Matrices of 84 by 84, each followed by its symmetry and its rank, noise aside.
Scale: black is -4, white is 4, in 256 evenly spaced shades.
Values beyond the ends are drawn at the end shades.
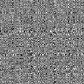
no symmetry, rank eight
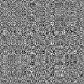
antisymmetric, rank six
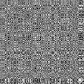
symmetric, rank four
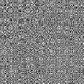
symmetric, rank eight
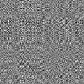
antisymmetric, rank six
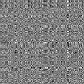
no symmetry, rank six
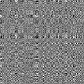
symmetric, rank four
